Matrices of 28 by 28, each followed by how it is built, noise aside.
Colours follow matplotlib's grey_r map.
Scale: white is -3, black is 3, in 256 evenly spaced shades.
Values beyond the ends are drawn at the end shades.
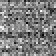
blocks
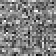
blocks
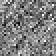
Hankel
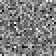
noise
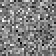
noise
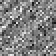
Hankel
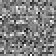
blocks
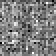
blocks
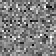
uneven rows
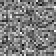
repeating rows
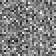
repeating rows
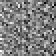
repeating rows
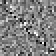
banded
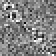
banded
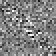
banded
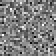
noise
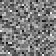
repeating rows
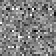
uneven rows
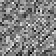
Hankel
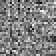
blocks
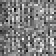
blocks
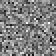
noise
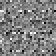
uneven rows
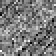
Hankel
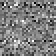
uneven rows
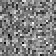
repeating rows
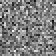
noise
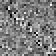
banded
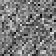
Hankel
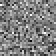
noise
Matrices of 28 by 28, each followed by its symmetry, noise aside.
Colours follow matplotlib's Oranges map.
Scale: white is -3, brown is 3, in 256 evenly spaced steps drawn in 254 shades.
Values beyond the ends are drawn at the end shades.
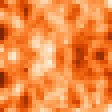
mirrored top to bottom.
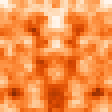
mirrored left to right.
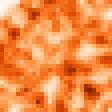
symmetric.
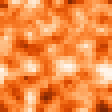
no symmetry.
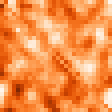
no symmetry.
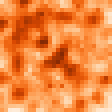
symmetric.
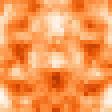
mirrored left to right.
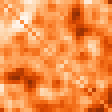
symmetric.
